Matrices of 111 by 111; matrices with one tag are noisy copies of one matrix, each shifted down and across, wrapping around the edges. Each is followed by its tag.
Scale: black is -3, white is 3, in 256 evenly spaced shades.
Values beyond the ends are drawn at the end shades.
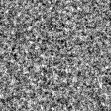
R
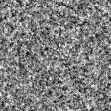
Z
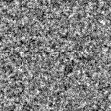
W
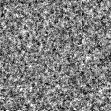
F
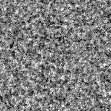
R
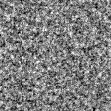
R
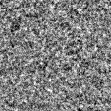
W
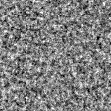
R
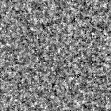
R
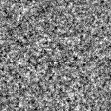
F
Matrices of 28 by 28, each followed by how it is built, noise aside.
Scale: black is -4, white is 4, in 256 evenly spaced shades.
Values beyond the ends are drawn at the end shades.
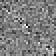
banded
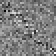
banded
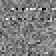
uneven rows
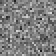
noise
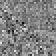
lower triangular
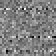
uneven rows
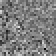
lower triangular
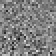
lower triangular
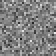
noise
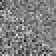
lower triangular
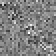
banded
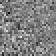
lower triangular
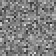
noise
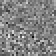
lower triangular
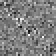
banded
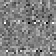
uneven rows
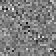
banded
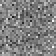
repeating rows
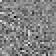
lower triangular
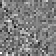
lower triangular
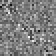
banded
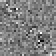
banded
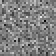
noise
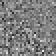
lower triangular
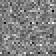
uneven rows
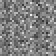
repeating rows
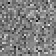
noise
